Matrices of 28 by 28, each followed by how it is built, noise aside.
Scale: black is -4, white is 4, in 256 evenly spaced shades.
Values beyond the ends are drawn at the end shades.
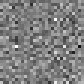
low rank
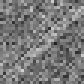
Hankel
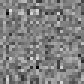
low rank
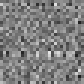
low rank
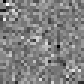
block diagonal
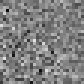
lower triangular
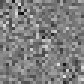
block diagonal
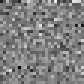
uneven rows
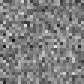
noise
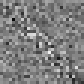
banded
